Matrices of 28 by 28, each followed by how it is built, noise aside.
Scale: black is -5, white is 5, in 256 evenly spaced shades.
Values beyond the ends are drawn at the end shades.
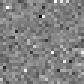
sparse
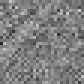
Hankel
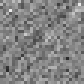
Hankel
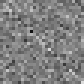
diagonal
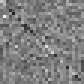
diagonal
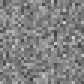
repeating rows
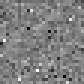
sparse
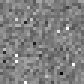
sparse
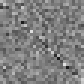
diagonal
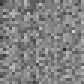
repeating rows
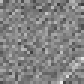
Hankel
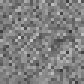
Hankel
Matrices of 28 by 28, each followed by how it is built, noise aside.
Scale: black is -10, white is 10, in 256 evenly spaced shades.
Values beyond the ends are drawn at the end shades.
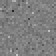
sparse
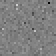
sparse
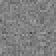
low rank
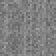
blocks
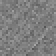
Hankel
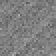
Hankel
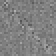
banded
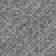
Hankel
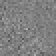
lower triangular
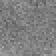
smooth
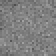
smooth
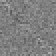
banded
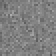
banded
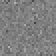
sparse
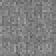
blocks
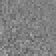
lower triangular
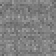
blocks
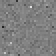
sparse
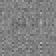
low rank
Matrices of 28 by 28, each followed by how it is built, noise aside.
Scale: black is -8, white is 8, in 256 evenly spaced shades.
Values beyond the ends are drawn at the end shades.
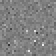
sparse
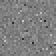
sparse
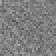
Toeplitz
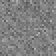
Toeplitz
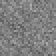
Toeplitz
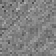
Hankel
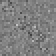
banded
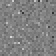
sparse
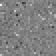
sparse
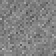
Hankel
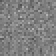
blocks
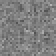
blocks
